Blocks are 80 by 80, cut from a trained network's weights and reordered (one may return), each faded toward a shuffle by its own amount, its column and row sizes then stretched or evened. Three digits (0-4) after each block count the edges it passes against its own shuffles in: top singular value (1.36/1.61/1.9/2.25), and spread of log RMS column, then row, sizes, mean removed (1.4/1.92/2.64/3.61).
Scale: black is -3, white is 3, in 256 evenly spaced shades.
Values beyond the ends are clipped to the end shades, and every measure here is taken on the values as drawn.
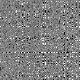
2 3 2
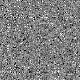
2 1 0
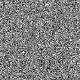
1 1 1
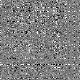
1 3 3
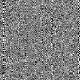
4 3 0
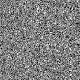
2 1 0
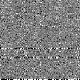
4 1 2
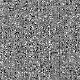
0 2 2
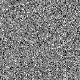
2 1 0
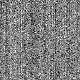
2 1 1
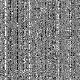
4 3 0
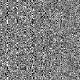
3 3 0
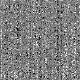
1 2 2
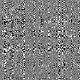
3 4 3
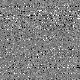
1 0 3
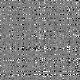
2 3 4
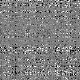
1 2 4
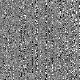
1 4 0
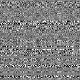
3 0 4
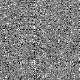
3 2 0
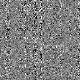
0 3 2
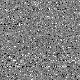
1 0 2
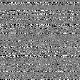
1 0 4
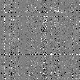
2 3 2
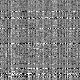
4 0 4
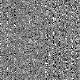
0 3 0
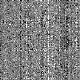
3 2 2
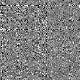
3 3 1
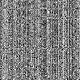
4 1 0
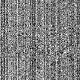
4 1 1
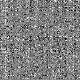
1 1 3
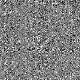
1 2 1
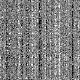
4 3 1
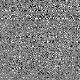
1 1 3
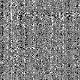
2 2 2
